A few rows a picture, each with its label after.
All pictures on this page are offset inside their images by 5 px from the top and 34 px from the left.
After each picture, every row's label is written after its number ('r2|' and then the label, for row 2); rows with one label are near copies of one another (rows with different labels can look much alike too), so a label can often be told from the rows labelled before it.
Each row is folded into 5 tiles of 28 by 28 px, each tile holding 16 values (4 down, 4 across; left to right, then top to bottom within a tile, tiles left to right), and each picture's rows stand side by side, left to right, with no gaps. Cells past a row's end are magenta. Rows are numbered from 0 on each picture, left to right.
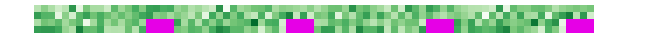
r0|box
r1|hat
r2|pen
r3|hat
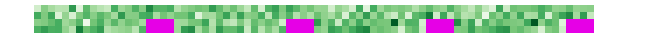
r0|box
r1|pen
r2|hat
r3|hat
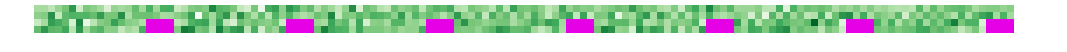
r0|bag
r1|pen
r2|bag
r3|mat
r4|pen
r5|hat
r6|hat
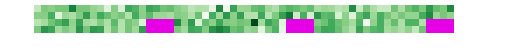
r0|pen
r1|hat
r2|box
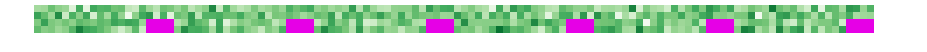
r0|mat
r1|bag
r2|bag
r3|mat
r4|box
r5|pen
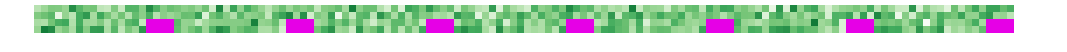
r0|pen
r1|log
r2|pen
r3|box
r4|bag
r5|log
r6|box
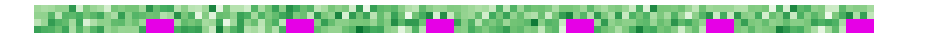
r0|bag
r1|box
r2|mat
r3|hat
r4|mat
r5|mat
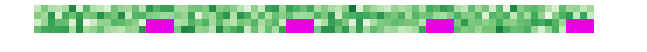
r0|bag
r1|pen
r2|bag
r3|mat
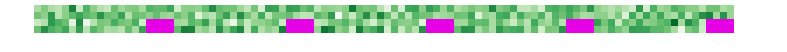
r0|bag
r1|pen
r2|pen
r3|pen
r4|hat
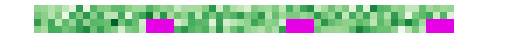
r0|hat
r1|bag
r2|mat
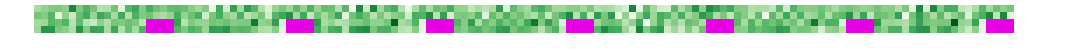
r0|pen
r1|log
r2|log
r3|hat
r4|box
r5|hat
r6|log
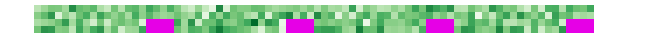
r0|pen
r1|hat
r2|box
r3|pen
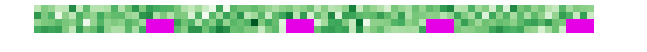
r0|box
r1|hat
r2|bag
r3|mat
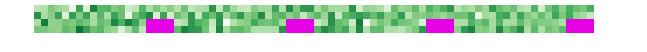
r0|mat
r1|bag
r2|bag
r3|pen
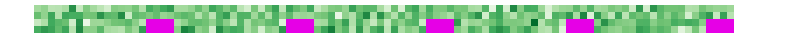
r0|bag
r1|pen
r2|pen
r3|log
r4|mat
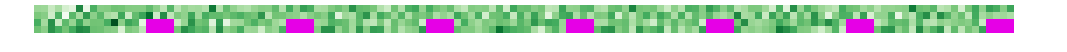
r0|hat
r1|bag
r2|pen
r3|mat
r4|pen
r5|mat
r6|pen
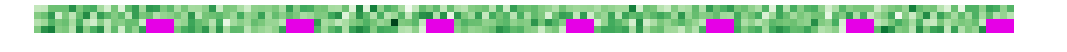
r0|pen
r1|bag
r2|log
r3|mat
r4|bag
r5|log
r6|pen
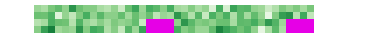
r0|pen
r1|mat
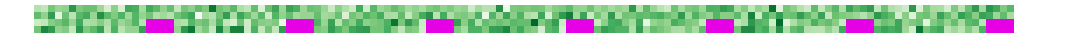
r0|pen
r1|pen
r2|hat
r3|hat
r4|bag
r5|bag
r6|box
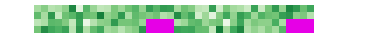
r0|bag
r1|box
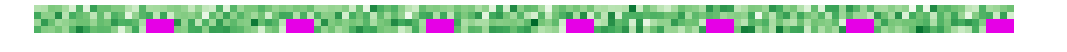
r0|mat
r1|hat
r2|mat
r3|log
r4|bag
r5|pen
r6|mat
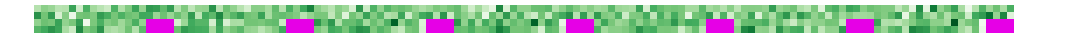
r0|box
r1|bag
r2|hat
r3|hat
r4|mat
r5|pen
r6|log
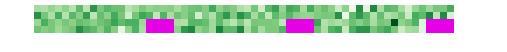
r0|mat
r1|pen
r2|log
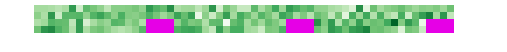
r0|bag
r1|box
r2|hat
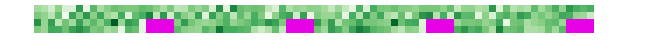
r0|hat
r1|mat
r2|hat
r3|box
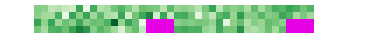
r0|hat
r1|box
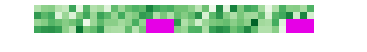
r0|box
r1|log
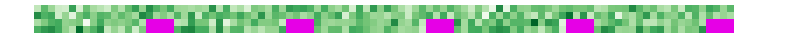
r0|box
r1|bag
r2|log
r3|hat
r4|pen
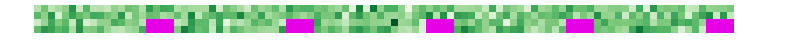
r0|bag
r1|bag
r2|log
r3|box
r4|mat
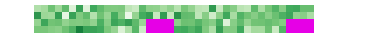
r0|mat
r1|box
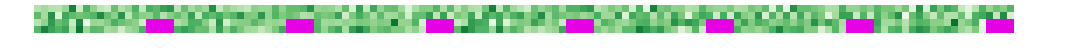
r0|bag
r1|bag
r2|log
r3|bag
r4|mat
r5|mat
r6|log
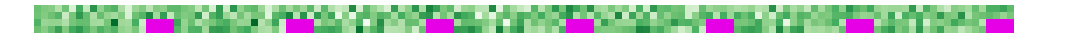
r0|log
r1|log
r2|box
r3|box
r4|mat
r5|box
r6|bag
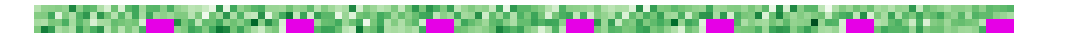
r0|pen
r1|hat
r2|box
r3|mat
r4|hat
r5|log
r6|bag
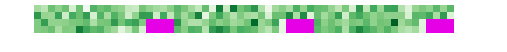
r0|mat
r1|log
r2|log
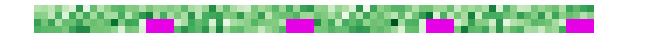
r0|hat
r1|bag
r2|hat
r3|bag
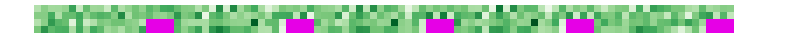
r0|bag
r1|log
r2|log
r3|log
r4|mat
